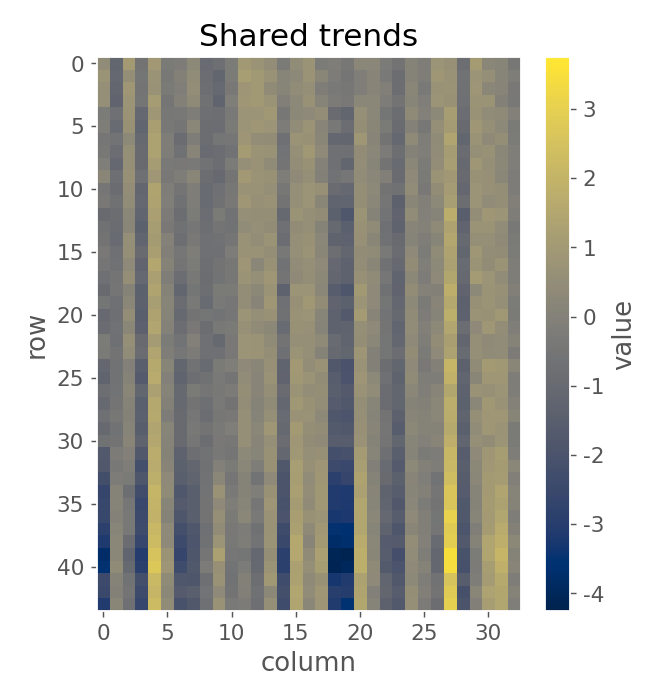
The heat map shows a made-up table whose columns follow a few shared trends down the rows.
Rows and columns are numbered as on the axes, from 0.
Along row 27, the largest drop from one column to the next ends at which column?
28
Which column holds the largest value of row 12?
27
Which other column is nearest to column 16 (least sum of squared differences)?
13
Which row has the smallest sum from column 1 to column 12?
39
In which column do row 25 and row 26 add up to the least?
19
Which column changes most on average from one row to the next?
0
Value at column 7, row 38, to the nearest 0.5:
-2
